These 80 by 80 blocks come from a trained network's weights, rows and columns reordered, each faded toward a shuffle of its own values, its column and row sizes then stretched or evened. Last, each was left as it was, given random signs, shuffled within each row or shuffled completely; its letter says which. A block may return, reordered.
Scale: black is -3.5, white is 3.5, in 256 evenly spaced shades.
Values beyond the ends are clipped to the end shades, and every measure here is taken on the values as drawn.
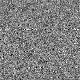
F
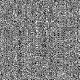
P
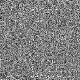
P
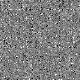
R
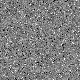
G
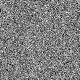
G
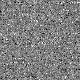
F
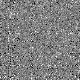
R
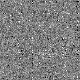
R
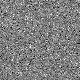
G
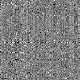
P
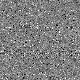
F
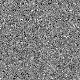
F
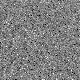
G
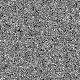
G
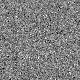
G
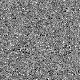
F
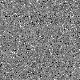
F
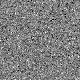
G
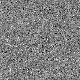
F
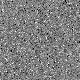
G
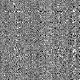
P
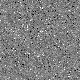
G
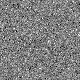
G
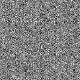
P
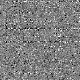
P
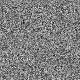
F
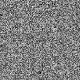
P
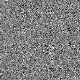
R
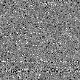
F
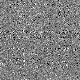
R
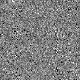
P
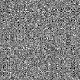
P
